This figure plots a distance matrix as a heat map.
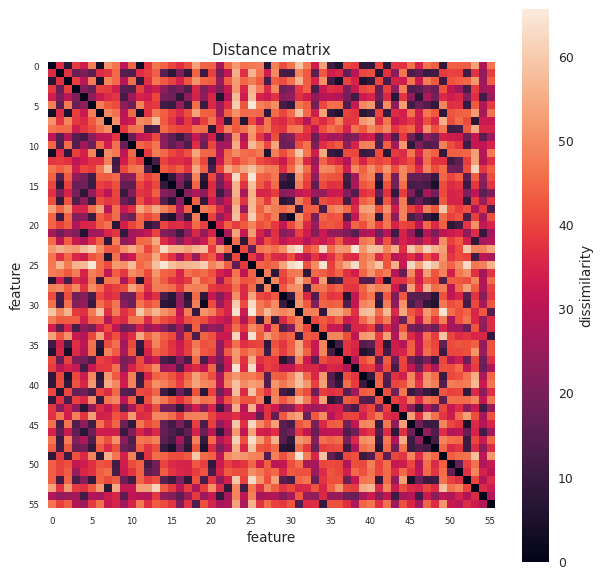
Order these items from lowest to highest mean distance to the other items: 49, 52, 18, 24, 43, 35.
43, 52, 35, 24, 49, 18
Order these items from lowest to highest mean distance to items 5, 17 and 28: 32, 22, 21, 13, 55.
21, 32, 22, 55, 13
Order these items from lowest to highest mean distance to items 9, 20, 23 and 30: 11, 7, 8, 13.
8, 13, 7, 11
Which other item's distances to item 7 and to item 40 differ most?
53
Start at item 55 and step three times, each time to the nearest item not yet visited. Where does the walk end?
18
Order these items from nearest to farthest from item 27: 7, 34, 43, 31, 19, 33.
33, 43, 19, 7, 34, 31
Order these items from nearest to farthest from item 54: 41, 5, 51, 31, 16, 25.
16, 41, 5, 51, 31, 25
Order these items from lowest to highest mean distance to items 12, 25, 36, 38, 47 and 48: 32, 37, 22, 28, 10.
37, 10, 22, 32, 28
